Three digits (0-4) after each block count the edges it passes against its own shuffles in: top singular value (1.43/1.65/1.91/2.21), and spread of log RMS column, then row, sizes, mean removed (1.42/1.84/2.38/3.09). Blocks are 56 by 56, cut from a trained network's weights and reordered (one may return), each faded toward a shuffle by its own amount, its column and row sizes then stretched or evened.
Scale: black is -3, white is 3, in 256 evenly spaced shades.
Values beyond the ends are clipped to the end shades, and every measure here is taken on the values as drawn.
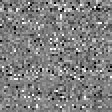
0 1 3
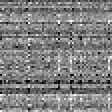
4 2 3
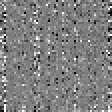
2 4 1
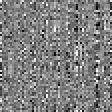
3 4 0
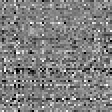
0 2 4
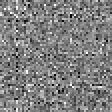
1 1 2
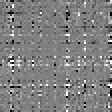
2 4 3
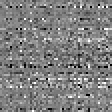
1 3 4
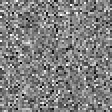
2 1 0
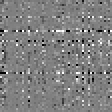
3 3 3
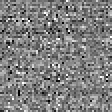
0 2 1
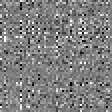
2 3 3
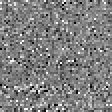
0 0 2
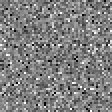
1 0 1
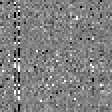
3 2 1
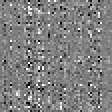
0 4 2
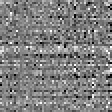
2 3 2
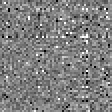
2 1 0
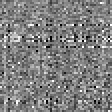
2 0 3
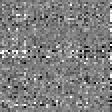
2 2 3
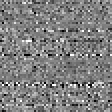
2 0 4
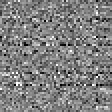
3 0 3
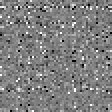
1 2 2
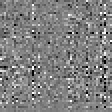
1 3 3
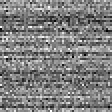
4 1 2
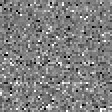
0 1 1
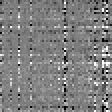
3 4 2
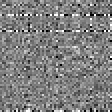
4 1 3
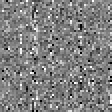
1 3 0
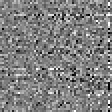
3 2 2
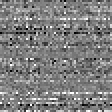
3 1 4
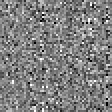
0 2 0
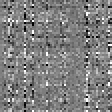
1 4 1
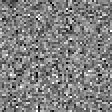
2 1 0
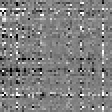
2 4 3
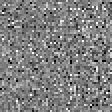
1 2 1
